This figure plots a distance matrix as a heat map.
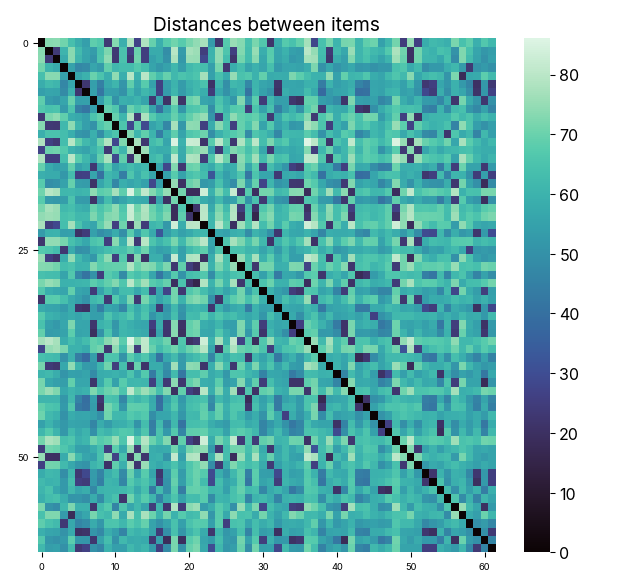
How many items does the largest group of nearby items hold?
10
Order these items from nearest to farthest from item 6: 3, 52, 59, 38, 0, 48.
59, 52, 38, 3, 0, 48
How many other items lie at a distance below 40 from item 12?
8
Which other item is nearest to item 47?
54
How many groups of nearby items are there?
11
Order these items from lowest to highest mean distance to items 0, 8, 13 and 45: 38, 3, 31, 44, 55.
31, 38, 44, 55, 3
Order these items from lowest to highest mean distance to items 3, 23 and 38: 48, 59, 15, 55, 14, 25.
59, 25, 55, 15, 48, 14
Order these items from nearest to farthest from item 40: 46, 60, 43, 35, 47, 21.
46, 47, 60, 35, 43, 21
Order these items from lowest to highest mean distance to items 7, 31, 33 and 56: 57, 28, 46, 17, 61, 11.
17, 46, 61, 28, 11, 57
